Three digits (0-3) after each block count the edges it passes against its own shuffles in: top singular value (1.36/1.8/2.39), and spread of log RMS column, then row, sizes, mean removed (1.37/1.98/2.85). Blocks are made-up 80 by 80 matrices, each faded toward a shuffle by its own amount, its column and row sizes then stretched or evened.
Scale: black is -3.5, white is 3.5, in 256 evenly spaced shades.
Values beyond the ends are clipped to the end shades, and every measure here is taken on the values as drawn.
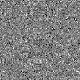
2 1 1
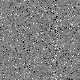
0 1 0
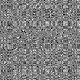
3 1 1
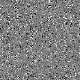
1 2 1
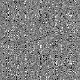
2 2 0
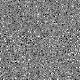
1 0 2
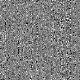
1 3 0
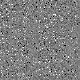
0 2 1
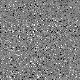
0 1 2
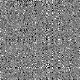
2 2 2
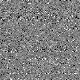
1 0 2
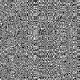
3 2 1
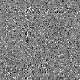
2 1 1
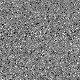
0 0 1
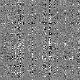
1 3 2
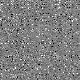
1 1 2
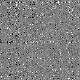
1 2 2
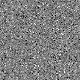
1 1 0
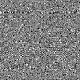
2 0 1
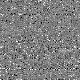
2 0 2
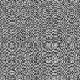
3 1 1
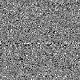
1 0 2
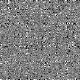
1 2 2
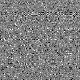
2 0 2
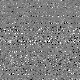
0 0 3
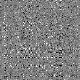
2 2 2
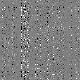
1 3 2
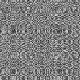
3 0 2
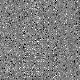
0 2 0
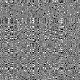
3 2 2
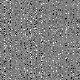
1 3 1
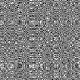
3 1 1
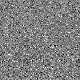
1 0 2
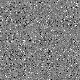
1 1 1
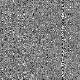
1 3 0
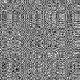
3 0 0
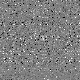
1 0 2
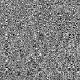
2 1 1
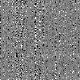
1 3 0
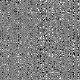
0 3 2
